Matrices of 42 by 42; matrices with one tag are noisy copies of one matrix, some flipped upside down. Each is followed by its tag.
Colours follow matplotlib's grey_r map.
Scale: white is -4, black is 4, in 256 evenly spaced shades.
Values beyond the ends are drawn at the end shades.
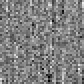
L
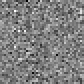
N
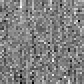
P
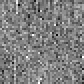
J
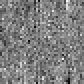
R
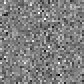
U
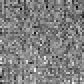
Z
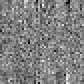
R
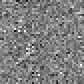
N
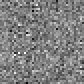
N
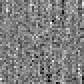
L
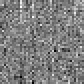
P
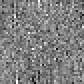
J
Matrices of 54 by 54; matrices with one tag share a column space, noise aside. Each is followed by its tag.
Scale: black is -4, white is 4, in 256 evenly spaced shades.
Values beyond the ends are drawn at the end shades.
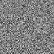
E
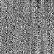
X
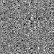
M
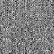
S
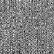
X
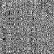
S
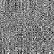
S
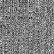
X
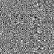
E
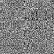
M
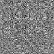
M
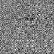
E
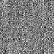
S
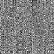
X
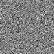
E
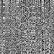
X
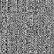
X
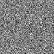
E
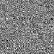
E
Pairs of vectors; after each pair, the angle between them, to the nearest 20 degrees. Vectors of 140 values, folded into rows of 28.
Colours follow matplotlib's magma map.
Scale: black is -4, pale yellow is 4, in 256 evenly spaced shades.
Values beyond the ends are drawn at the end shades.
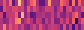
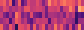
80 degrees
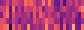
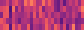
20 degrees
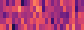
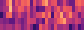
100 degrees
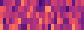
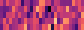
140 degrees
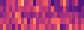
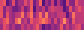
100 degrees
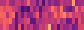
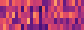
60 degrees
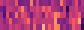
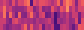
140 degrees
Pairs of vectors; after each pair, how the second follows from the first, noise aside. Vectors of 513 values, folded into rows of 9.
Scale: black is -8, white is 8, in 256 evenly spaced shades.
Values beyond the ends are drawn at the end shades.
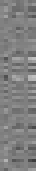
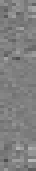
negated, partly zeroed.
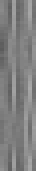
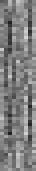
wrapped around, negated, scaled up.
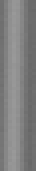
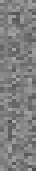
sign-scrambled.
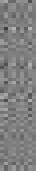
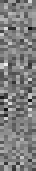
negated, scaled up.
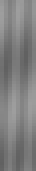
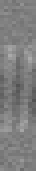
wrapped around, partly zeroed.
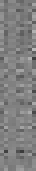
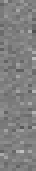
negated, partly zeroed.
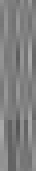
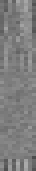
wrapped around, partly zeroed.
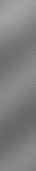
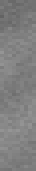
negated, shrunk.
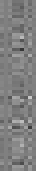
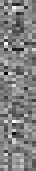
reversed, negated, scaled up.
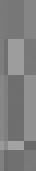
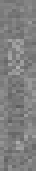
partly zeroed.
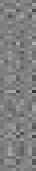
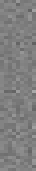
negated, shrunk.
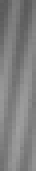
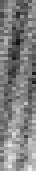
reversed, negated, scaled up.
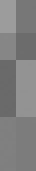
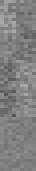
partly zeroed.
